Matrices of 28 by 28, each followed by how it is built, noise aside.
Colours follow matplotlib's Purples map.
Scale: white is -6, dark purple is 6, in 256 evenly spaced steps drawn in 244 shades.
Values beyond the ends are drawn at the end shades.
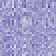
low rank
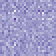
low rank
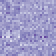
low rank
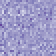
low rank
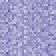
repeating rows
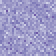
Toeplitz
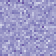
noise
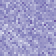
Toeplitz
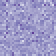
low rank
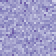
noise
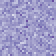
repeating rows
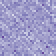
Toeplitz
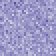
Toeplitz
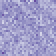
Toeplitz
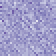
Toeplitz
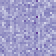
repeating rows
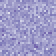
noise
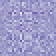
low rank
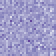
repeating rows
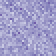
Toeplitz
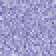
noise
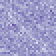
Toeplitz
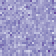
low rank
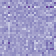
low rank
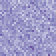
Toeplitz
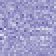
low rank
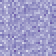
repeating rows
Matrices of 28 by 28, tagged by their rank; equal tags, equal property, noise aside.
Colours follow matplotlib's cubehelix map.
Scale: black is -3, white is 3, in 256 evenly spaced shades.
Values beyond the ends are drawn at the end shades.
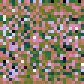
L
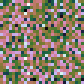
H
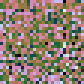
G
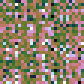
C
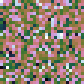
H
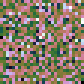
H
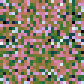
H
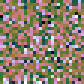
H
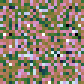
G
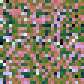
L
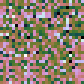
G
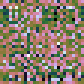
L
